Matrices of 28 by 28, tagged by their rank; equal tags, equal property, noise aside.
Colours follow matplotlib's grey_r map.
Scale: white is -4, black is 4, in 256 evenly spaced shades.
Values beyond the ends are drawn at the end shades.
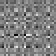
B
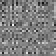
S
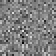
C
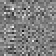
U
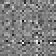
U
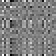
B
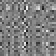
S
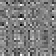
S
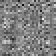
C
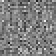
C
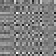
B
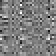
S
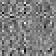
U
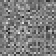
U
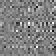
U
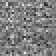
C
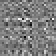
U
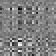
B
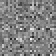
U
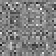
U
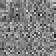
C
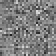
C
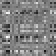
B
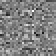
C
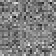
C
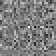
U
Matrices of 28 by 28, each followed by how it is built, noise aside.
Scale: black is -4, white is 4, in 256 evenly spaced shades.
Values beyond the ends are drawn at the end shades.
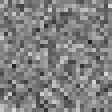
noise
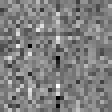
uneven columns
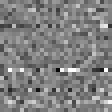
uneven rows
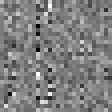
uneven columns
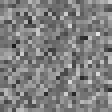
repeating rows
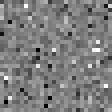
sparse
